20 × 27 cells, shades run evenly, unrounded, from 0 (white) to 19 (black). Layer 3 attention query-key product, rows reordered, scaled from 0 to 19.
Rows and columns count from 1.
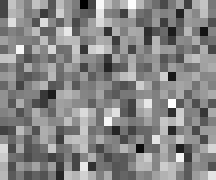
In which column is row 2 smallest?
13
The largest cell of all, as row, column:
1, 11
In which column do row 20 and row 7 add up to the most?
4
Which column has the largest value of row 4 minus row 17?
26
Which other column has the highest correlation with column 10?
20
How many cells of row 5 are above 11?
5
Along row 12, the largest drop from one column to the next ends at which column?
22
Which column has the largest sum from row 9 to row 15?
17
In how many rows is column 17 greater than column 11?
11
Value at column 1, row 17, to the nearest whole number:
3
